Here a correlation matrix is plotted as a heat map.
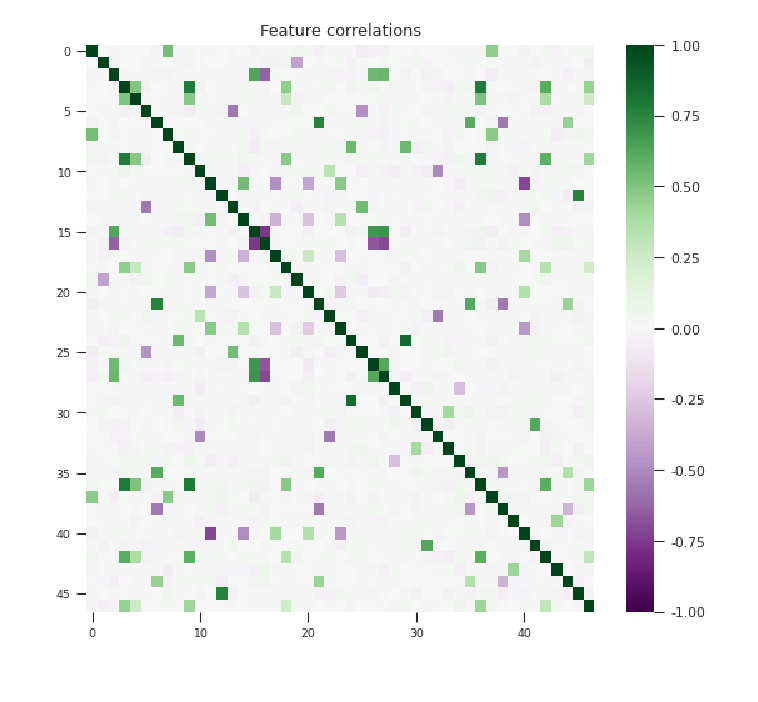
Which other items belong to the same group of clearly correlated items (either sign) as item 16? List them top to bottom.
2, 15, 26, 27
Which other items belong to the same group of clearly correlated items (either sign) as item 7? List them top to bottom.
0, 37
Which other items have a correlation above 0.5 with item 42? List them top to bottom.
3, 9, 36
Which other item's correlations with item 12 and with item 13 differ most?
45
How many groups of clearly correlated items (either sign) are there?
14
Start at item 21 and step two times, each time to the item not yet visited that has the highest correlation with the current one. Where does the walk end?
35
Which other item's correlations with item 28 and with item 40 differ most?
11
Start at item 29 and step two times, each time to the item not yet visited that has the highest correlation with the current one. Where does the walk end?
8
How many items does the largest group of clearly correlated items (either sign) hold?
7
